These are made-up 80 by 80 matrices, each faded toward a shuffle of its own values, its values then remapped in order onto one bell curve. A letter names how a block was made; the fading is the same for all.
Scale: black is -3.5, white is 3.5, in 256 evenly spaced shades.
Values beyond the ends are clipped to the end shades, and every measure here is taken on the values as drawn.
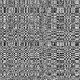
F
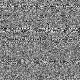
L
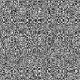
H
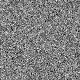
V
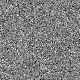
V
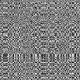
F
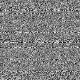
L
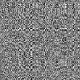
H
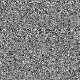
L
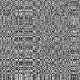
F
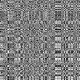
F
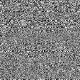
L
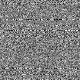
L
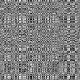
F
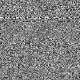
L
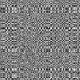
F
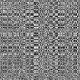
F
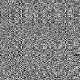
H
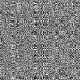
H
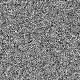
V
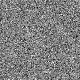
V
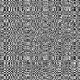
F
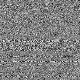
L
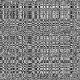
F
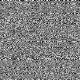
L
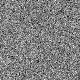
V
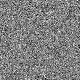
V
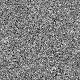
V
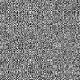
H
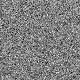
V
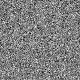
V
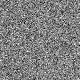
V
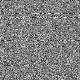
L
